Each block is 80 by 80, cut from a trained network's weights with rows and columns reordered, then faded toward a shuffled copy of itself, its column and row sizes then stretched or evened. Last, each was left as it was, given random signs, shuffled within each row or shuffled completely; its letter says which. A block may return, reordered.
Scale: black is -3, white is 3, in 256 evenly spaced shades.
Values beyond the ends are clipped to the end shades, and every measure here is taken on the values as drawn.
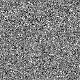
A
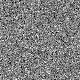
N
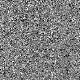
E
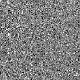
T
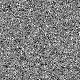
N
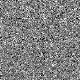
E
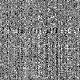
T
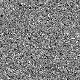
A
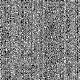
T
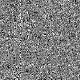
E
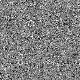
A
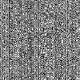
T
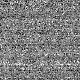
A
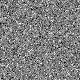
N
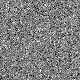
N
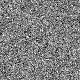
N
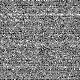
A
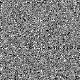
E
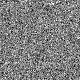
N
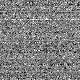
A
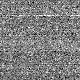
A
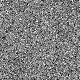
N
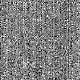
T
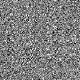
T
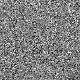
E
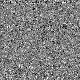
A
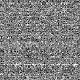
T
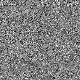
A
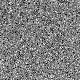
N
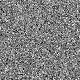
N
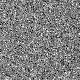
N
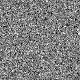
A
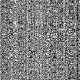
T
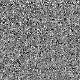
E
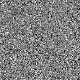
E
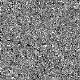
E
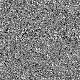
A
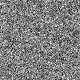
N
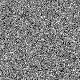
N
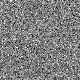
N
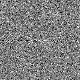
A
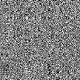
T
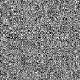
T
